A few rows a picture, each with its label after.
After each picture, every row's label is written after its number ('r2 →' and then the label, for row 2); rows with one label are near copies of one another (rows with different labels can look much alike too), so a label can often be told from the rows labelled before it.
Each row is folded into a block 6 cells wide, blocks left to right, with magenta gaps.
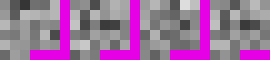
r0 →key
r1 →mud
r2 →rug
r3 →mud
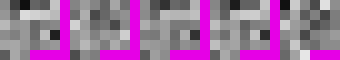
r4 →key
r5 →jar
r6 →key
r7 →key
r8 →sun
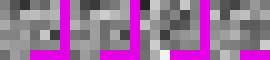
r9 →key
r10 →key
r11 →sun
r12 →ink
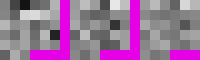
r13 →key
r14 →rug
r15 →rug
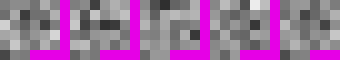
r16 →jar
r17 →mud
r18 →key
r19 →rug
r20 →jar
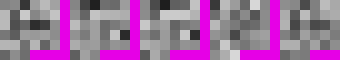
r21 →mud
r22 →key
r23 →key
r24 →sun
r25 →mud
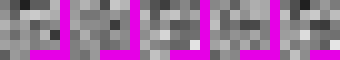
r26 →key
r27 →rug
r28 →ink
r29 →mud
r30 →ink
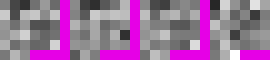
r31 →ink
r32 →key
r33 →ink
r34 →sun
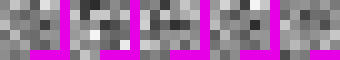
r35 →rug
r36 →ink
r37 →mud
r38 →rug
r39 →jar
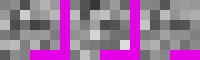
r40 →mud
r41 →ink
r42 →mud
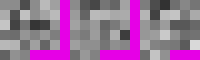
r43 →mud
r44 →key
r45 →ink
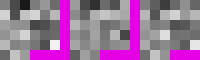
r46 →ink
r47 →key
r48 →ink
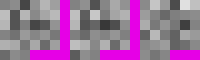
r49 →mud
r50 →mud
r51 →rug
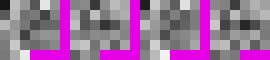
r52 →sun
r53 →mud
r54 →sun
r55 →mud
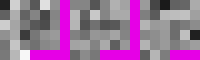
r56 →sun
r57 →mud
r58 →key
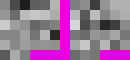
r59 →key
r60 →mud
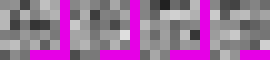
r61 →mud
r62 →jar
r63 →key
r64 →ink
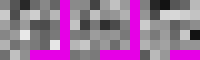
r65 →ink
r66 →mud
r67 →key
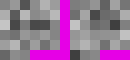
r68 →mud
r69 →jar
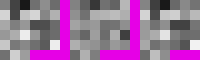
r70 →ink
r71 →key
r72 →ink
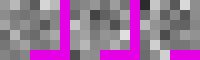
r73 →rug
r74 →jar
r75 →sun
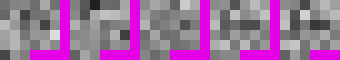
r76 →jar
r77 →key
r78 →rug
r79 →mud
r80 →mud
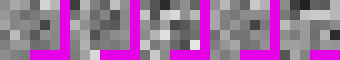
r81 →rug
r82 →sun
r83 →ink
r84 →rug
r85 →key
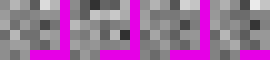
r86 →rug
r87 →key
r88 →rug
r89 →rug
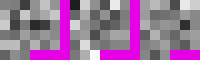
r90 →mud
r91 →sun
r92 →rug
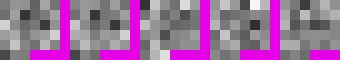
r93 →jar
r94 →jar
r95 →sun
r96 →rug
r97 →mud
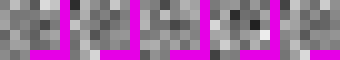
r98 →rug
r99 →sun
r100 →mud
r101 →jar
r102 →sun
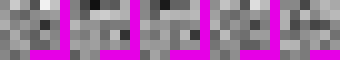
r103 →rug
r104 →key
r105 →key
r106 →rug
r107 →mud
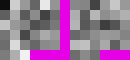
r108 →sun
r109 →mud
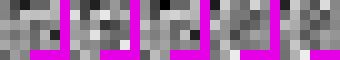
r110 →key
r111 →ink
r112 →key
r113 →sun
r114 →sun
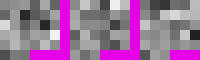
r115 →jar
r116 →rug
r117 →key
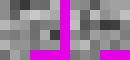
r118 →key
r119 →mud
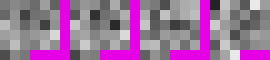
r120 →jar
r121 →jar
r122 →mud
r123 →sun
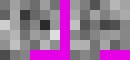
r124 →jar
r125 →mud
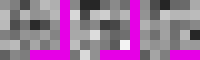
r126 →mud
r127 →ink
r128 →key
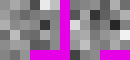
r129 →rug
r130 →jar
